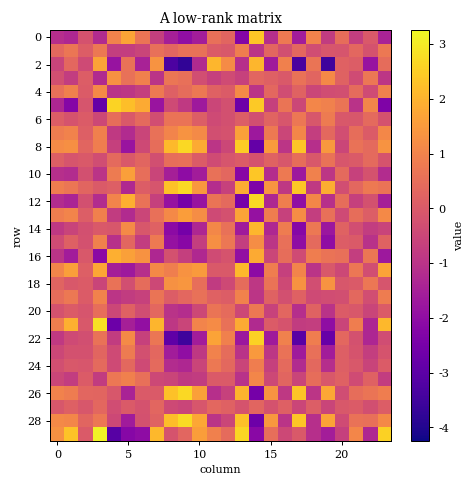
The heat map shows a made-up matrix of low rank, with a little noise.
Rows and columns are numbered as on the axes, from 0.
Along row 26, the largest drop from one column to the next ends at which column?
14
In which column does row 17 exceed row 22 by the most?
9
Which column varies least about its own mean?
2
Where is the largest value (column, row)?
3, 29
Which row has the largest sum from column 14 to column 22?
5
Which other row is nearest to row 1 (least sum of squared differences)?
19
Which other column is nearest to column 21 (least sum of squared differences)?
0
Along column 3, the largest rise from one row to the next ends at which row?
17
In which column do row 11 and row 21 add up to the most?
13
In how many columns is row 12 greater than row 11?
9
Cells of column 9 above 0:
15
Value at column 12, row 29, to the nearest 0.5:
0.5
